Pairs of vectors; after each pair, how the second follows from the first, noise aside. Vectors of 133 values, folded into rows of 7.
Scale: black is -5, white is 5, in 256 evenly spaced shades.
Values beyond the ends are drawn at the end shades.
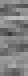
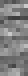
negated.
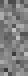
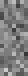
negated.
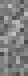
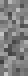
reversed, negated.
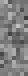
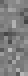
reversed, partly zeroed.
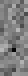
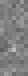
negated, shrunk.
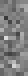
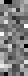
wrapped around, negated, scaled up.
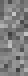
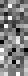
reversed, negated, scaled up.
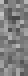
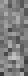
reversed, negated.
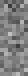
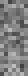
reversed, negated.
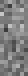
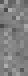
reversed, partly zeroed.
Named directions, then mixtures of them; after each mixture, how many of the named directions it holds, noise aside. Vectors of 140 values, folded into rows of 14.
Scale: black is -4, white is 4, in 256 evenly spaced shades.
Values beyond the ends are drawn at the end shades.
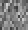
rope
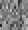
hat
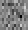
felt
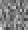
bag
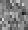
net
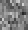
one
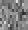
four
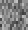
two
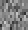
three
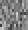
three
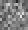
three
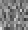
one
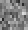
one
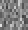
one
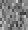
three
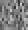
three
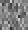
three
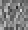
two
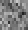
two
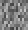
three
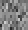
four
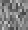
four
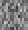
three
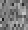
four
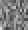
one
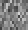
one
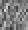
three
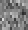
one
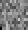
three
